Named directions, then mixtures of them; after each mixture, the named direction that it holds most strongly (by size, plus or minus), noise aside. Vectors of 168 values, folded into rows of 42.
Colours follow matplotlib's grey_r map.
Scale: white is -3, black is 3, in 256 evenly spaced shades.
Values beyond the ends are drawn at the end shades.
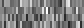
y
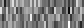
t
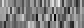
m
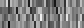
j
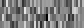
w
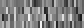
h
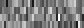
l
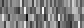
l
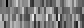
l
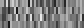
j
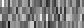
j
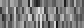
h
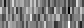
t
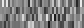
m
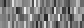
t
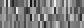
t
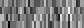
j
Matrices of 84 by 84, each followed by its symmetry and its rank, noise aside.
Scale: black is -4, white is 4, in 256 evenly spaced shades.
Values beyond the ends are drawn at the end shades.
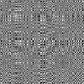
symmetric, rank three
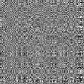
no symmetry, rank six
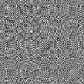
symmetric, rank six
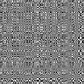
antisymmetric, rank four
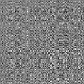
no symmetry, rank six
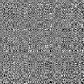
no symmetry, rank six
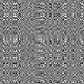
no symmetry, rank three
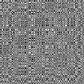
symmetric, rank four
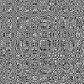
symmetric, rank six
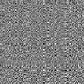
no symmetry, rank six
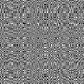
no symmetry, rank four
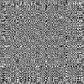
antisymmetric, rank six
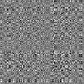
no symmetry, rank four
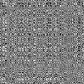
antisymmetric, rank six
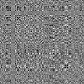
symmetric, rank six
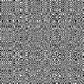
antisymmetric, rank six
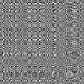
no symmetry, rank three
